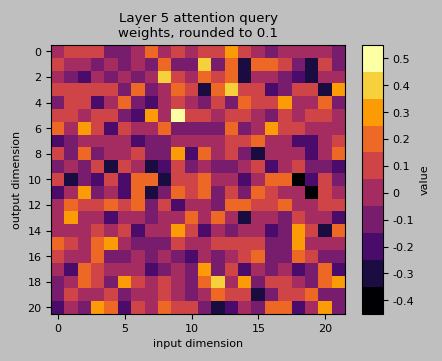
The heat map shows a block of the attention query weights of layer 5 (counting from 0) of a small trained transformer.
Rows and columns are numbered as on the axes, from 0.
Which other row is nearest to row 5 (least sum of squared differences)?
0
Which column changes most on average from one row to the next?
14
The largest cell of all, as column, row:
9, 5
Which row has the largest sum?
18
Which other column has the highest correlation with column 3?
19
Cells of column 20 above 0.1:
4
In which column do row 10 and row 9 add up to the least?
8
